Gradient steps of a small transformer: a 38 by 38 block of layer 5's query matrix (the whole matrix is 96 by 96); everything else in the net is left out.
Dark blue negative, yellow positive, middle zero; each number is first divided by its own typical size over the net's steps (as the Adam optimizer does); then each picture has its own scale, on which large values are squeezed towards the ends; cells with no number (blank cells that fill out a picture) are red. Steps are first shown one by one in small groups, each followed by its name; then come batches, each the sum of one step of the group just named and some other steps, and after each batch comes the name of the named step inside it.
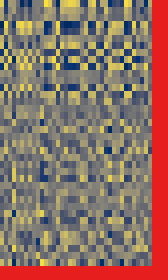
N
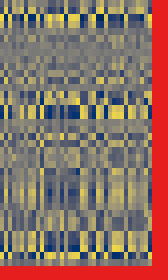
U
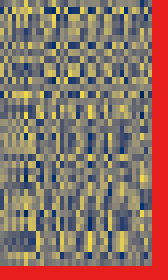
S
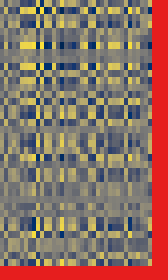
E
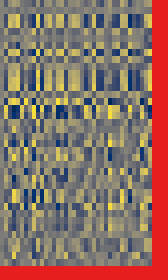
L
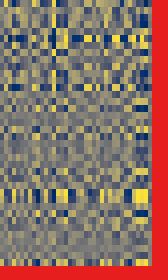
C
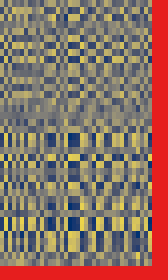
S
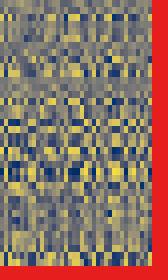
U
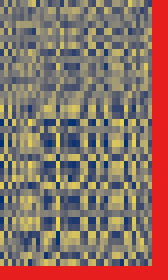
N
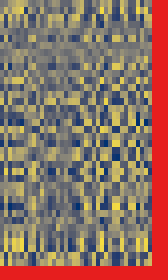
U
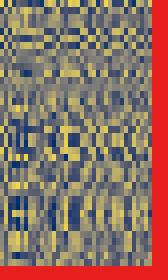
L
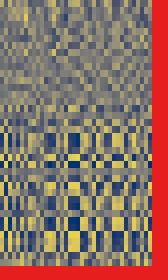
C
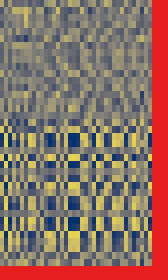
S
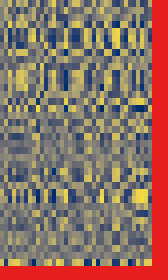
C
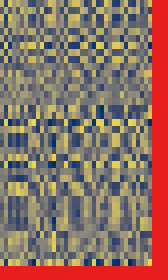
E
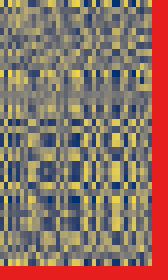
N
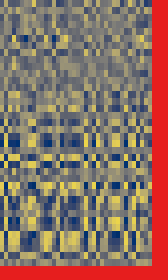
C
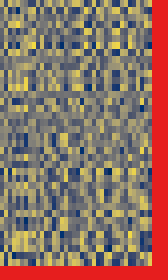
E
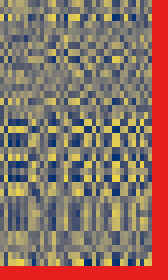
C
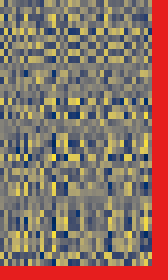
U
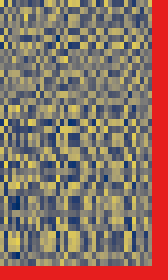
E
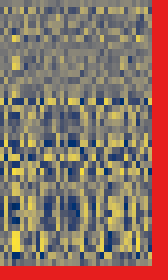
U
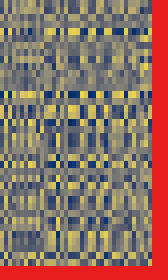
S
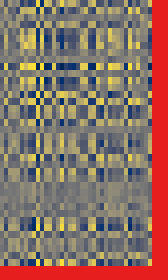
E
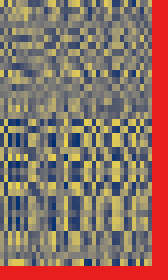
C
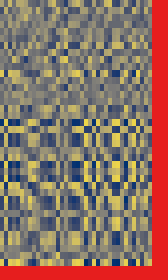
C
